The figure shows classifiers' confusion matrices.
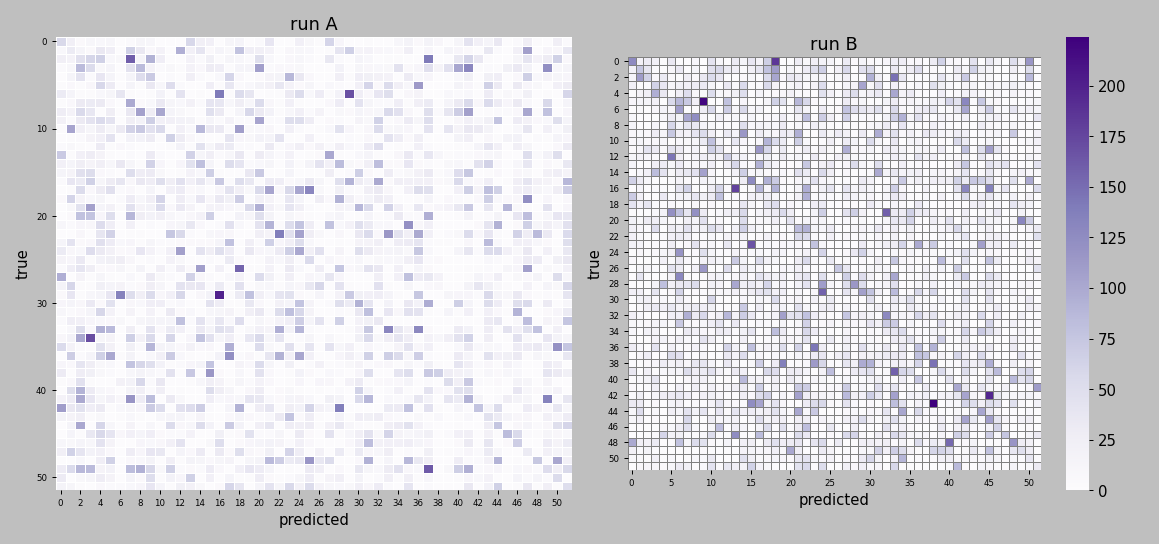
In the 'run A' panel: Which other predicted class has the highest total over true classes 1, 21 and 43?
47
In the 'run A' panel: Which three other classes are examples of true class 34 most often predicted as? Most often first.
3, 2, 14
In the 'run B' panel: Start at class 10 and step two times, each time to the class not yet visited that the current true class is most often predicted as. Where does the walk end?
22
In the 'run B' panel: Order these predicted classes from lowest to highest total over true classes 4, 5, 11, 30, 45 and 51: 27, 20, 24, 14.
20, 14, 24, 27
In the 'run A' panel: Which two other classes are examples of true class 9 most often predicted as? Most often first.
20, 44
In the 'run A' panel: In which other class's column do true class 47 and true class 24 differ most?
12
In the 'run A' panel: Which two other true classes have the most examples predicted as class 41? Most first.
3, 8
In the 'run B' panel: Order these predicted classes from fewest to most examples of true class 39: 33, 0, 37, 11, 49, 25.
37, 11, 0, 49, 25, 33
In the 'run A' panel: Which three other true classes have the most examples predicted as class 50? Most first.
35, 48, 2
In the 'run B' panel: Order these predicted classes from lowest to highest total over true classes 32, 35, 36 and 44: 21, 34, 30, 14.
30, 14, 34, 21
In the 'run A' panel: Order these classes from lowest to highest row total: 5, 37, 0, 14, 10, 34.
0, 37, 5, 14, 10, 34
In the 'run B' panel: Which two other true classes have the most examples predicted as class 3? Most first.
4, 14
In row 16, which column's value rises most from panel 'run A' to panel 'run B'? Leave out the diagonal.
13
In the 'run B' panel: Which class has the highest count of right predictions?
38
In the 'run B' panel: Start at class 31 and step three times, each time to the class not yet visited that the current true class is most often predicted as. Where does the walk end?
21
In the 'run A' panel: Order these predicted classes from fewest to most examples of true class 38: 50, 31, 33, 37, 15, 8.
33, 8, 50, 31, 37, 15
